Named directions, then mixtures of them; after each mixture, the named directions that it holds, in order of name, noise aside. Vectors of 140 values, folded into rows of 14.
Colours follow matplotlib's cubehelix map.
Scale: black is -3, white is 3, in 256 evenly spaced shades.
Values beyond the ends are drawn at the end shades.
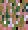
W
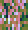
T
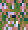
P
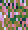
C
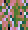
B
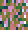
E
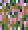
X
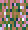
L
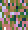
C, P.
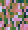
B, E, L.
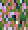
C, P.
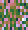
C, L, X.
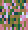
T.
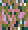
B, P, X.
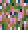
X.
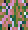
B.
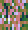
T.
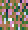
B, T, W.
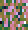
E.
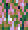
B, T, X.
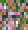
P, W.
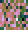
C, L, T.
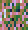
B, C, L.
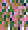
B, X.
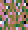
B, E.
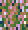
E, L, X.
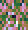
P.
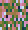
L, T, X.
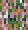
C, T, W.
